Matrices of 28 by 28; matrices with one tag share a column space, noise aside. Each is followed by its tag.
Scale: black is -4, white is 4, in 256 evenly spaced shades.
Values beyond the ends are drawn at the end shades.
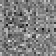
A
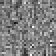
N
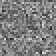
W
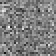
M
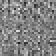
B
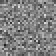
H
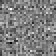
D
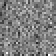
N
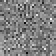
H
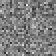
M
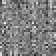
N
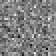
A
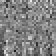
B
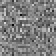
A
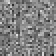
N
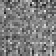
B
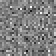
D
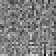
N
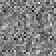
W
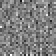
N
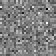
D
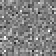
D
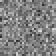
A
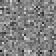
D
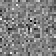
A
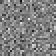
H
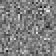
W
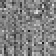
B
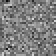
H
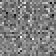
W
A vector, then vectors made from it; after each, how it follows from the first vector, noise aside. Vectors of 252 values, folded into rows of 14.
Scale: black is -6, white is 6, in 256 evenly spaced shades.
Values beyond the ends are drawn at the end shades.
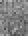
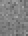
reversed, negated, shrunk.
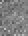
negated, partly zeroed.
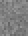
shrunk.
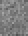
reversed, negated, shrunk.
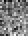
negated, scaled up.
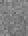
shrunk.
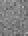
reversed, negated, shrunk.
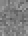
wrapped around, negated, shrunk.
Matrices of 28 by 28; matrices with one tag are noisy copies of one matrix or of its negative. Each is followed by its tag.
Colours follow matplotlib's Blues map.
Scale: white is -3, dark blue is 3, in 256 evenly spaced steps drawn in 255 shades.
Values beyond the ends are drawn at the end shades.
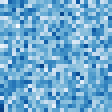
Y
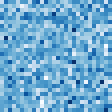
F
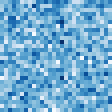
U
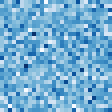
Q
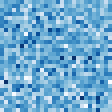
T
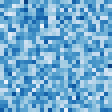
T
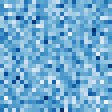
T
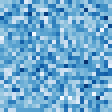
T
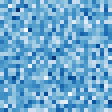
Q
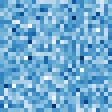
U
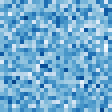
F
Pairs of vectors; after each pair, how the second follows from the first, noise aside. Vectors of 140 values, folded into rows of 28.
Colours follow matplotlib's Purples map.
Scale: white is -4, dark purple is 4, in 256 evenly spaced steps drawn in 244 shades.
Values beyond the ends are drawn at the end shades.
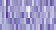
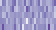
reversed, partly zeroed.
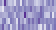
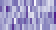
wrapped around, negated.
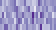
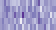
reversed, partly zeroed.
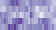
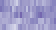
negated, shrunk.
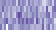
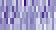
wrapped around, negated.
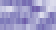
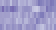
negated, shrunk.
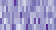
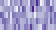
reversed, negated.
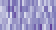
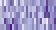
reversed, negated.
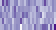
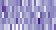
wrapped around, negated.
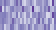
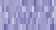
negated, shrunk.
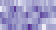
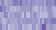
negated, shrunk.
